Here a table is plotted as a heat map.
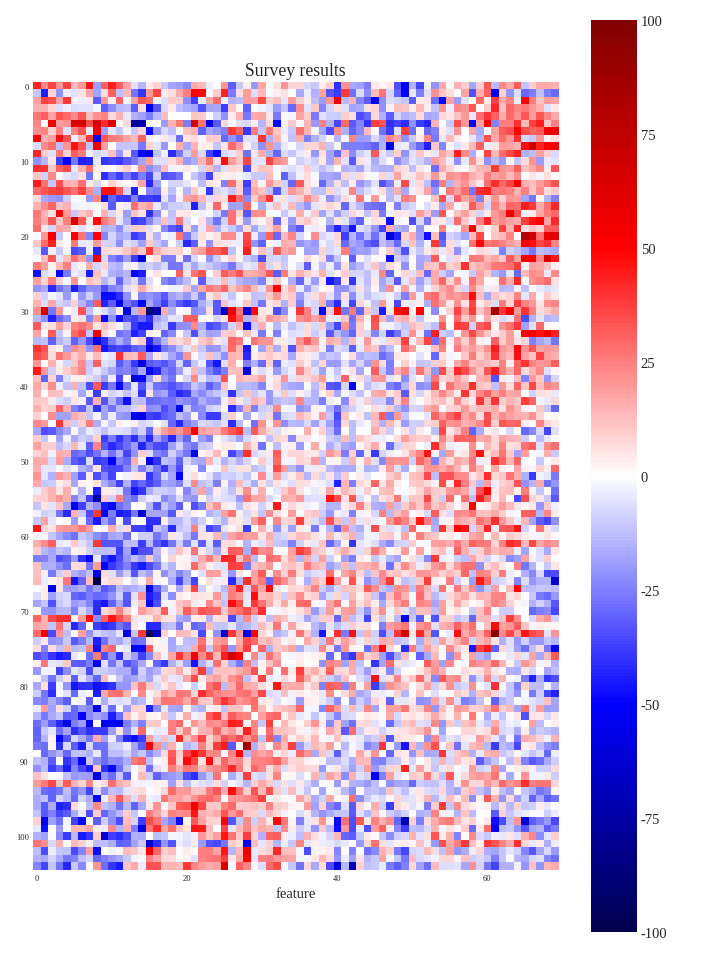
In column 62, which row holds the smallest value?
98
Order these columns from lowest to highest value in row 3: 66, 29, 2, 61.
29, 2, 66, 61
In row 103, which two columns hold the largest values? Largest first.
28, 25
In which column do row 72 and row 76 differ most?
21
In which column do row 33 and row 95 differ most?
8
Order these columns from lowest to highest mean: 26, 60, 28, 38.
38, 28, 26, 60
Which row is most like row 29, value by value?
40
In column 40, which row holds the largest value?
2
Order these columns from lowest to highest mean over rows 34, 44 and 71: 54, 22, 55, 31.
22, 31, 55, 54
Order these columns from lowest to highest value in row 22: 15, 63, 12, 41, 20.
63, 20, 12, 41, 15
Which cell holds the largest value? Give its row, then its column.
73, 61
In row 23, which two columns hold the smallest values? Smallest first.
14, 47
